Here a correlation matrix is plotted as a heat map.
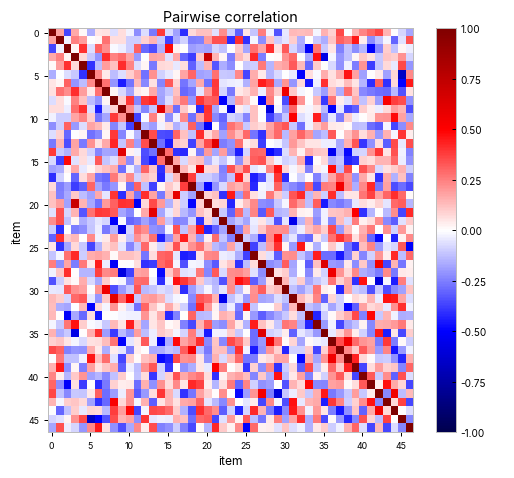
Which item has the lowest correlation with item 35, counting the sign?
3
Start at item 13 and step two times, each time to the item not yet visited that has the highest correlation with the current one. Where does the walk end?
39
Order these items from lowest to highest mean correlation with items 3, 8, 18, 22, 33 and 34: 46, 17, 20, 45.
46, 17, 45, 20
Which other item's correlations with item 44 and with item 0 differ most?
37
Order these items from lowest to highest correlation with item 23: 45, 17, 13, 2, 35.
13, 17, 2, 35, 45
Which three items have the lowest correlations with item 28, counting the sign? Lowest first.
9, 14, 10
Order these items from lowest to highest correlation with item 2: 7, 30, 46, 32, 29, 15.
32, 46, 29, 7, 30, 15
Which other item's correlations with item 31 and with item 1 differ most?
22
